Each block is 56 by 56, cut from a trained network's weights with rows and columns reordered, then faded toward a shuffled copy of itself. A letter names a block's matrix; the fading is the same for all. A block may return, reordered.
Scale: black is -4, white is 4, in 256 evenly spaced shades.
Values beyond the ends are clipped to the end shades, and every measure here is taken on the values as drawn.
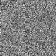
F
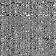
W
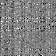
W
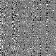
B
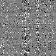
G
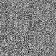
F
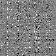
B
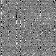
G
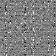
B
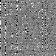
G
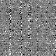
B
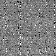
B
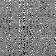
B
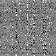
B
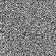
F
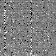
G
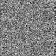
F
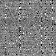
G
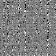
B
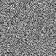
F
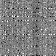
W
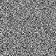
F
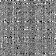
W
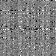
W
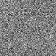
F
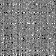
W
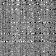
W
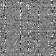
G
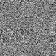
F
